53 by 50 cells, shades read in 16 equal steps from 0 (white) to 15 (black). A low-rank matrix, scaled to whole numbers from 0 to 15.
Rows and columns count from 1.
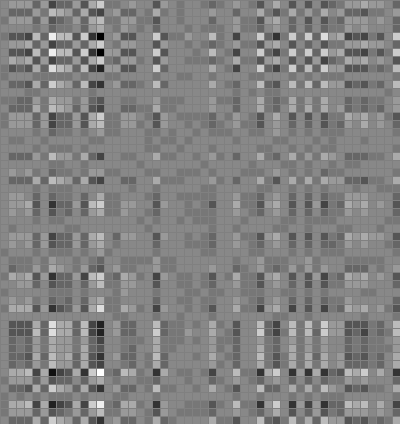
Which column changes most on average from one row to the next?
13
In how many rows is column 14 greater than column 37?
18
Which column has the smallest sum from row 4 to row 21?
7
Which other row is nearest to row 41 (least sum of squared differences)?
42
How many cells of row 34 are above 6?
38
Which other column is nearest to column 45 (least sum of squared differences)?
17
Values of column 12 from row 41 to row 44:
11 11 9 9
